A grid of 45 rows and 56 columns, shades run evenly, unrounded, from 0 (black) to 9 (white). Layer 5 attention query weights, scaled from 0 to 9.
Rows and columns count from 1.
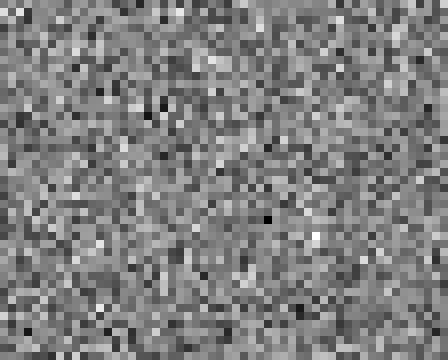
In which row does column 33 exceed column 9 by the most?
4
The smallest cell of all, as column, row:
34, 28
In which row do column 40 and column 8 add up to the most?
30
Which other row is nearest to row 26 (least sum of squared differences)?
37
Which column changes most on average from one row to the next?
10
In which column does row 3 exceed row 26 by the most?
43
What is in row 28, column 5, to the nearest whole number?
7
